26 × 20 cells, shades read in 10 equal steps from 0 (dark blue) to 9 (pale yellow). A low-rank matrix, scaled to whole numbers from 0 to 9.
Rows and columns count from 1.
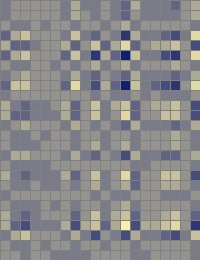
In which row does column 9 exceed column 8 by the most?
23
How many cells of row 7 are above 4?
13
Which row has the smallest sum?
6
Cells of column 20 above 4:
11
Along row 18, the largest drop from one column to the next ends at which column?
14
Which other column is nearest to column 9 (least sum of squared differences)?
15
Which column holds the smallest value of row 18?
20
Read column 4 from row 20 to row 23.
5 4 4 4
